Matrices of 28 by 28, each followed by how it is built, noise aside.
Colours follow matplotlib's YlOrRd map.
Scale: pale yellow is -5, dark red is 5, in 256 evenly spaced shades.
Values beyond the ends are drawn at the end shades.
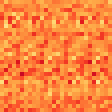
repeating columns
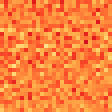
repeating columns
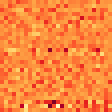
uneven rows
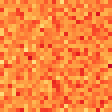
repeating rows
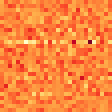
uneven rows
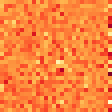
uneven columns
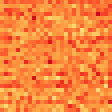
blocks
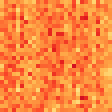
blocks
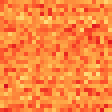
blocks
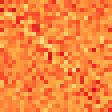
banded
